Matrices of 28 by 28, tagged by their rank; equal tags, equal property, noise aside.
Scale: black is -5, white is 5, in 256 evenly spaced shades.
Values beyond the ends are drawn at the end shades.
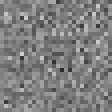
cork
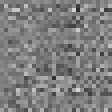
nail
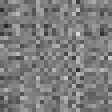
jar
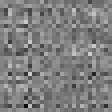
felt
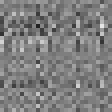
felt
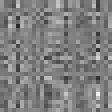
felt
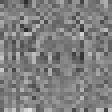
jar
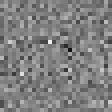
nail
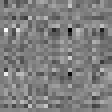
felt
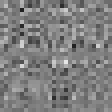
felt
